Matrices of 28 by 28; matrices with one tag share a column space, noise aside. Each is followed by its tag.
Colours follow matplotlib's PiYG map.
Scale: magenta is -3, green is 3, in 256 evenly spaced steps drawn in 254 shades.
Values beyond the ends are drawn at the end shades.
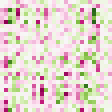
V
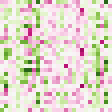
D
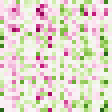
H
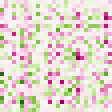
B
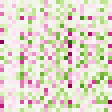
B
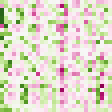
V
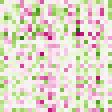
H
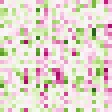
D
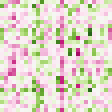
D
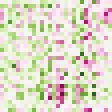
V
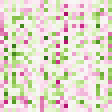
B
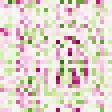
D
